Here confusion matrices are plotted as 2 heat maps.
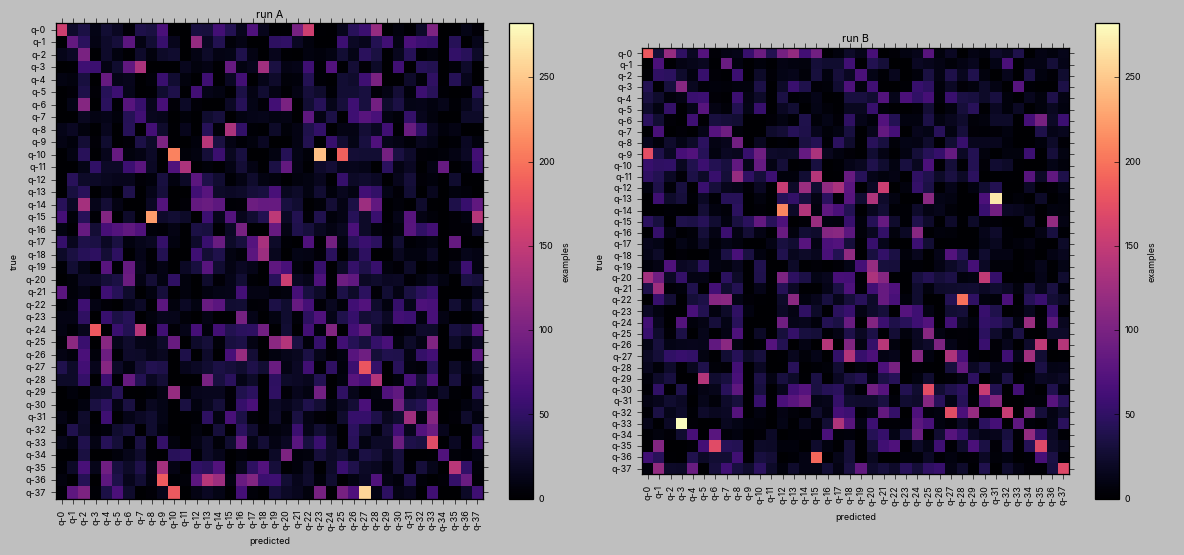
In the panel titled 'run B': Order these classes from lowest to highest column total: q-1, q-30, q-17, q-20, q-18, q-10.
q-10, q-30, q-17, q-1, q-20, q-18
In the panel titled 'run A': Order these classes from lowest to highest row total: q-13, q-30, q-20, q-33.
q-13, q-30, q-20, q-33
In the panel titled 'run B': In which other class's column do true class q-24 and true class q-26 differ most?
q-35
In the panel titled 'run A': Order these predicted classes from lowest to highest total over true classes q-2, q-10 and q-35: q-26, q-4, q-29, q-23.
q-26, q-29, q-4, q-23
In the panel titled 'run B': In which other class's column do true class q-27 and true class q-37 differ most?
q-34
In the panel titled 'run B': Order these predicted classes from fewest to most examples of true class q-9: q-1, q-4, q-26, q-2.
q-2, q-1, q-26, q-4
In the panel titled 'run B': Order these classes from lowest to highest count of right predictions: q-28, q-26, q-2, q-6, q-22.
q-6, q-2, q-22, q-28, q-26
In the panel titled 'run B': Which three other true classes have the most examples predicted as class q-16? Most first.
q-26, q-12, q-14
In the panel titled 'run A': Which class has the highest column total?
q-27
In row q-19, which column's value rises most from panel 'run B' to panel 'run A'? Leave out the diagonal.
q-6
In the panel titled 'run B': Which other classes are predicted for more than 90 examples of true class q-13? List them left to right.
q-20, q-25, q-31
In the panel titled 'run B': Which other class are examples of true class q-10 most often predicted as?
q-8
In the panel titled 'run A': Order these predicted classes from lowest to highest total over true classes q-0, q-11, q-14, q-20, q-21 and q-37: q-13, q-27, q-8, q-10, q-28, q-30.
q-30, q-8, q-13, q-28, q-10, q-27
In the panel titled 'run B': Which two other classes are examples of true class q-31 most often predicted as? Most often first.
q-25, q-14
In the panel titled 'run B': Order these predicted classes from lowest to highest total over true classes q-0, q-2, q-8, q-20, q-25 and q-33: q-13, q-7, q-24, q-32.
q-32, q-7, q-24, q-13
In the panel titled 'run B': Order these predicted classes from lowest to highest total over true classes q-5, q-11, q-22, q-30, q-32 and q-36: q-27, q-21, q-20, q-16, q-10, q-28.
q-16, q-10, q-20, q-21, q-27, q-28
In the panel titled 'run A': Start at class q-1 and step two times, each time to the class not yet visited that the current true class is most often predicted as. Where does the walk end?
q-25
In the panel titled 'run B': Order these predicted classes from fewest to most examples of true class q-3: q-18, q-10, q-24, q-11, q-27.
q-11, q-27, q-10, q-24, q-18
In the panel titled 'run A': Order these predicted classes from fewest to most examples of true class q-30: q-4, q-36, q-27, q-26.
q-36, q-26, q-4, q-27
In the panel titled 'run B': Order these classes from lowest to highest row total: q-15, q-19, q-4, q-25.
q-19, q-25, q-4, q-15
